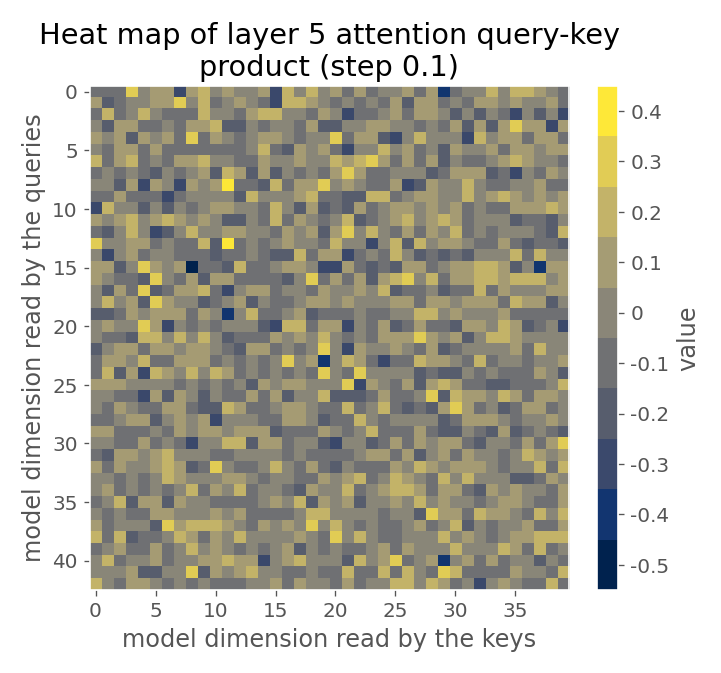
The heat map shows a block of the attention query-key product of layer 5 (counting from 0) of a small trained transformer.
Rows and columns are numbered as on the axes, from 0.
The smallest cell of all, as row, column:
15, 8
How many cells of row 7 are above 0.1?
2
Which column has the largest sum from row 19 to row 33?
7
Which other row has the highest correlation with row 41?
34
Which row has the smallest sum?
14
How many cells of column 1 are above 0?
11
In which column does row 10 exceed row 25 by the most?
22
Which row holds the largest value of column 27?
21
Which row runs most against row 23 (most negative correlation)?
5
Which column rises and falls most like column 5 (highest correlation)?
33
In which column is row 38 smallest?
3
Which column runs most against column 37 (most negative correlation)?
4
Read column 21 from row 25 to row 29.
0.3 -0.2 0.2 -0.1 -0.1
